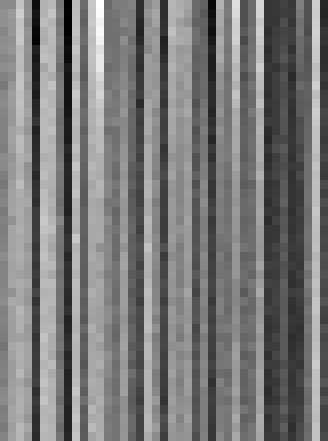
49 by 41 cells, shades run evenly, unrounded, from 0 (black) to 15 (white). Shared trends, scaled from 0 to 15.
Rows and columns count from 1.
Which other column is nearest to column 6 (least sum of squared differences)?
10
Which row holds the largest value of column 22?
4
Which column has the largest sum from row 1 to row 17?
13
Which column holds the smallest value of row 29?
9
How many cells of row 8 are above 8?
18
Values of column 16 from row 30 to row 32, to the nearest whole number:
10 9 9
